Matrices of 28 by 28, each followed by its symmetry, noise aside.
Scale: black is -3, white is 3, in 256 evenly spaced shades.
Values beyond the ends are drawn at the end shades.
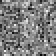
mirrored top to bottom.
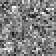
no symmetry.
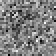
symmetric.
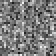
no symmetry.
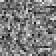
no symmetry.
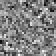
symmetric across the other diagonal.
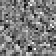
symmetric across the other diagonal.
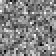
no symmetry.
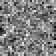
same after a half turn.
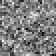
no symmetry.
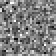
symmetric across the other diagonal.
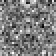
mirrored left to right.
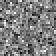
no symmetry.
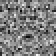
mirrored left to right.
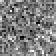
symmetric.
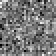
symmetric.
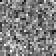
symmetric across the other diagonal.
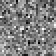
antisymmetric.
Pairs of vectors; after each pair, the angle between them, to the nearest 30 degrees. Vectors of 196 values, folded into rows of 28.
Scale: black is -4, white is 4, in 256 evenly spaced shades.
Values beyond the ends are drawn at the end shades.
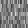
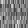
120 degrees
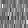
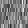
90 degrees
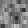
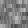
150 degrees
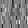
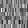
120 degrees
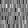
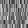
120 degrees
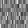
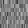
150 degrees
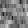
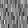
90 degrees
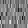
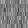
90 degrees
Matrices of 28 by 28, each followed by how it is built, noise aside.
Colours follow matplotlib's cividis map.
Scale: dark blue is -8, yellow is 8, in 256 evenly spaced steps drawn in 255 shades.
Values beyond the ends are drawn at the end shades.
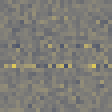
uneven rows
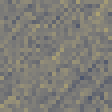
Hankel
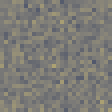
repeating rows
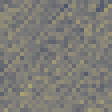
Hankel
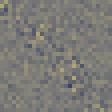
banded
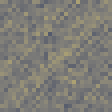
Hankel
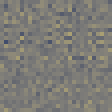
low rank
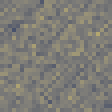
Hankel
